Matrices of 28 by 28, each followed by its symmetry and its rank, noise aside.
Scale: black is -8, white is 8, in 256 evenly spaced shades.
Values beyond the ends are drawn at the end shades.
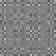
symmetric, rank two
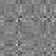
antisymmetric, rank two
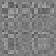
symmetric, rank two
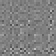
no symmetry, rank three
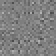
antisymmetric, rank four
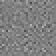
antisymmetric, rank four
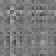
symmetric, rank two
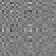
symmetric, rank two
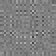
antisymmetric, rank two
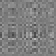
no symmetry, rank two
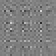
no symmetry, rank two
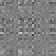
no symmetry, rank three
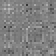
symmetric, rank three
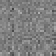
no symmetry, rank four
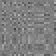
no symmetry, rank two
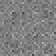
symmetric, rank four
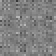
no symmetry, rank three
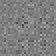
symmetric, rank four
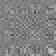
symmetric, rank three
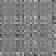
antisymmetric, rank two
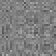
no symmetry, rank four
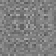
no symmetry, rank four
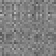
no symmetry, rank four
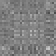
symmetric, rank two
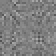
antisymmetric, rank four
